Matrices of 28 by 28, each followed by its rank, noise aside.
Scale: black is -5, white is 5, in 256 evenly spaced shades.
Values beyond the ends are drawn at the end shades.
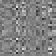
three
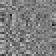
three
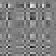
one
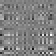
two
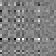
one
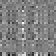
two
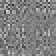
four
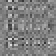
two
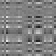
one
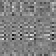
two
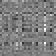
two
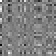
two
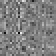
three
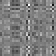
two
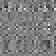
three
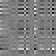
one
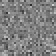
four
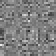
four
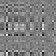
one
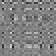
two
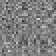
four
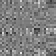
three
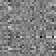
four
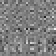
three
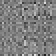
three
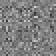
four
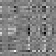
two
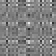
one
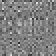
three
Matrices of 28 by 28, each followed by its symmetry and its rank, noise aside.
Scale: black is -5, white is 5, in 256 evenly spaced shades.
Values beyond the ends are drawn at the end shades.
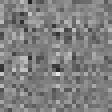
no symmetry, rank four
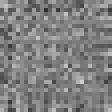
symmetric, rank four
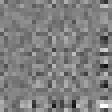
no symmetry, rank two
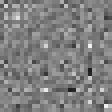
symmetric, rank four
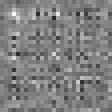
symmetric, rank three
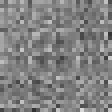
symmetric, rank three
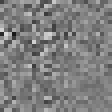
no symmetry, rank four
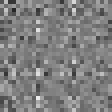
no symmetry, rank three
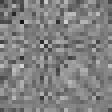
symmetric, rank four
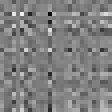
no symmetry, rank two
